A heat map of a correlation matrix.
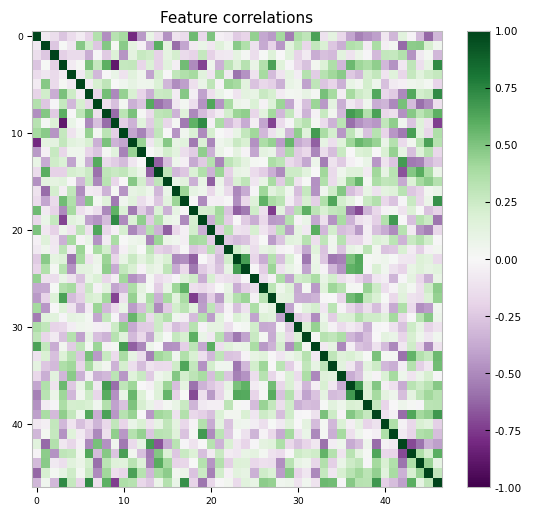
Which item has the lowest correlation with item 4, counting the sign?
23
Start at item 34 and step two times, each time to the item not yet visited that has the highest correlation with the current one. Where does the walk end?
46
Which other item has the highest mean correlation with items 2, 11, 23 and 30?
37
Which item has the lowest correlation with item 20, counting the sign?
15
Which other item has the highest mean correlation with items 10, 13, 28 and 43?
32
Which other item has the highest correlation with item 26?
17
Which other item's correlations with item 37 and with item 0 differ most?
11
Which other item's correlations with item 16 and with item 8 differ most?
1
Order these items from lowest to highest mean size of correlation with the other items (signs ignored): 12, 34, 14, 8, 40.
40, 12, 34, 14, 8
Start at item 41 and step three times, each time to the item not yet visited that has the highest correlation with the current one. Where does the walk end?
18
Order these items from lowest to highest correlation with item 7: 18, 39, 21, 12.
21, 39, 12, 18
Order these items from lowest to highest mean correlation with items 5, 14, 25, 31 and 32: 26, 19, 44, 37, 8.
26, 37, 19, 8, 44
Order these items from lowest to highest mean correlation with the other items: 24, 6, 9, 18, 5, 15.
9, 18, 5, 24, 15, 6
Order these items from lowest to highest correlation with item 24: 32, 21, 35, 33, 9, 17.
35, 9, 21, 17, 33, 32
